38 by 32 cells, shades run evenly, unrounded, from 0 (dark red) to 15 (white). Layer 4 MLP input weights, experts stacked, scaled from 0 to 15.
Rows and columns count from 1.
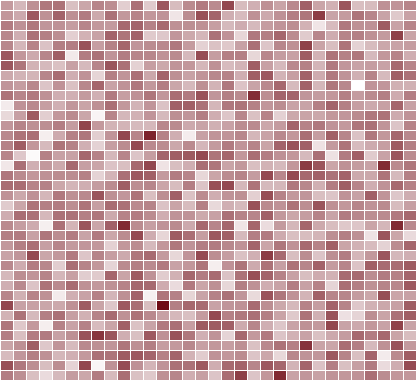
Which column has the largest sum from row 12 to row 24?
4
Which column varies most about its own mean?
20
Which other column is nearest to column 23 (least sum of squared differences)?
27
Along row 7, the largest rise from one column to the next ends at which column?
11
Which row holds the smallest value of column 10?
23
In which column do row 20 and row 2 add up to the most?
31
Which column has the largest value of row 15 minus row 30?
25
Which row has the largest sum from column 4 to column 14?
12
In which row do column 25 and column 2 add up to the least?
17
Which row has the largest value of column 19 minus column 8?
9
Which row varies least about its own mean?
22
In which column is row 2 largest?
14
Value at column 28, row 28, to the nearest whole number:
6
